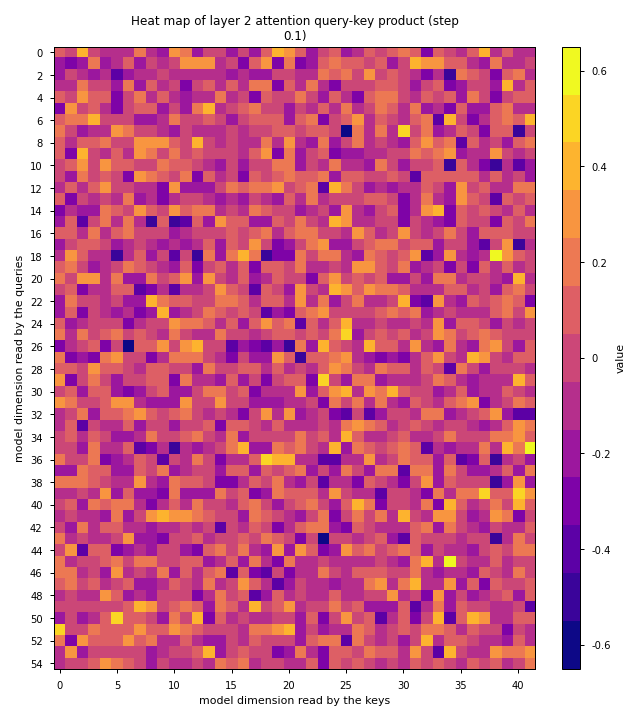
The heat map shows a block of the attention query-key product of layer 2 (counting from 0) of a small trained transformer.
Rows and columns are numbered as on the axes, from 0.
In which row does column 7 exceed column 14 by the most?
38
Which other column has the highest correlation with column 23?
9
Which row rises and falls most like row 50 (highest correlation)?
27
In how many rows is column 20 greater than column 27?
22
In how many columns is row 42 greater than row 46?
14
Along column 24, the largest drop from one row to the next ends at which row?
36
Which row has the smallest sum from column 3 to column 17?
2
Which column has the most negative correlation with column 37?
28
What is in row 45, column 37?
-0.1
